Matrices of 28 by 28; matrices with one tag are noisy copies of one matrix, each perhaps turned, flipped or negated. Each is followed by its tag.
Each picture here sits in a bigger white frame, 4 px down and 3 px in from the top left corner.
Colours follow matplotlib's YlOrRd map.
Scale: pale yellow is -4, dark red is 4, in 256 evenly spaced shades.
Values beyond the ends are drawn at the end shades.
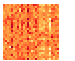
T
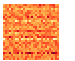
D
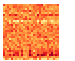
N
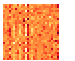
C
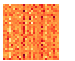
D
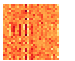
C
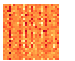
D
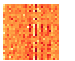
C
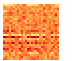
C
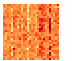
T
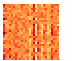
C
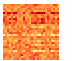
T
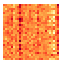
N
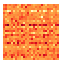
D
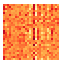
C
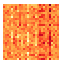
T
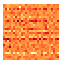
D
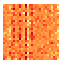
C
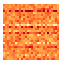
D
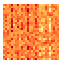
T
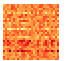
T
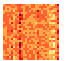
N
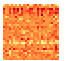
N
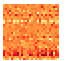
N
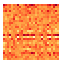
C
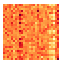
N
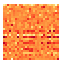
C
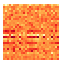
C
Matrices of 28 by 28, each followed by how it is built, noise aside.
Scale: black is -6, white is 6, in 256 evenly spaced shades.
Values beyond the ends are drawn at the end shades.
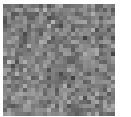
noise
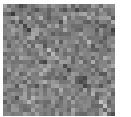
diagonal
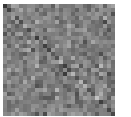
diagonal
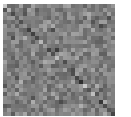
diagonal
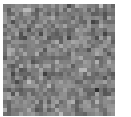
blocks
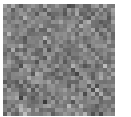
Toeplitz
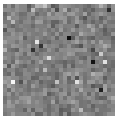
sparse
